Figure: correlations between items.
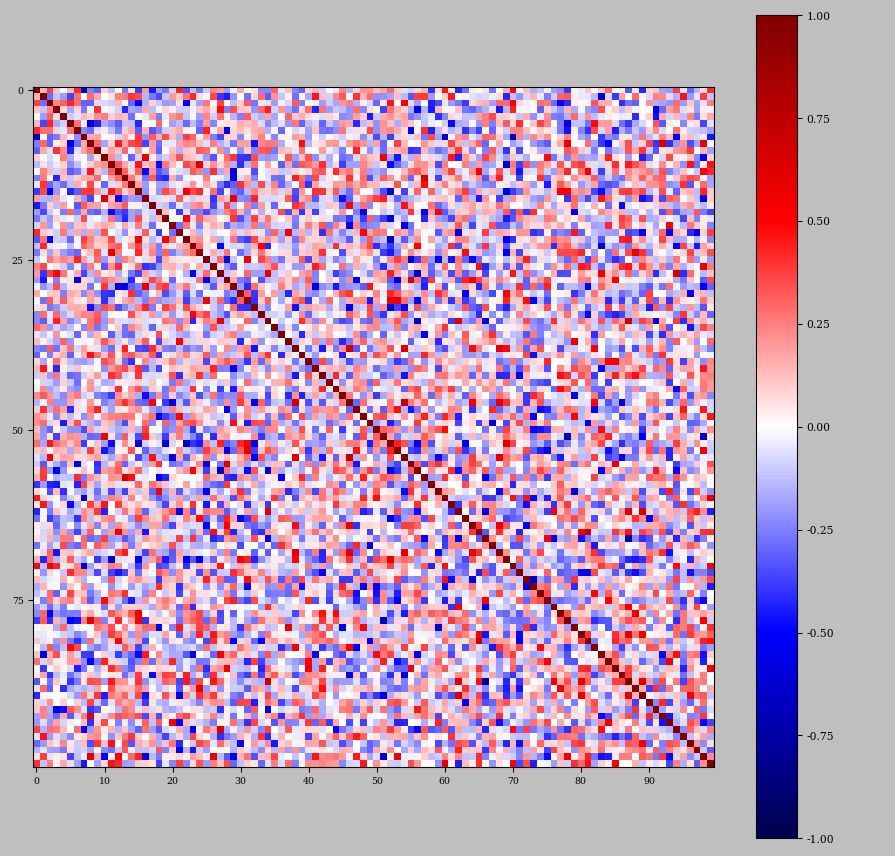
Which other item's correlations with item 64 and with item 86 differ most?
46
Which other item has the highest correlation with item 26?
98
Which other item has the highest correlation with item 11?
24
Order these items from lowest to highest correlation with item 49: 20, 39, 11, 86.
20, 39, 86, 11
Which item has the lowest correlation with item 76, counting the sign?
66
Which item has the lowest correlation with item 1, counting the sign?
83
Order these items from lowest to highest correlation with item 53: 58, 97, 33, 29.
29, 58, 97, 33
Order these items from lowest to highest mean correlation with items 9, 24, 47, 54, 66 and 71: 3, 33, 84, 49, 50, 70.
84, 50, 70, 49, 3, 33
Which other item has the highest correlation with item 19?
22
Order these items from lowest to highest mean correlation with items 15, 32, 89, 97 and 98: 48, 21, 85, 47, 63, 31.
21, 48, 31, 85, 47, 63
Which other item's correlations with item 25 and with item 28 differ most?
55
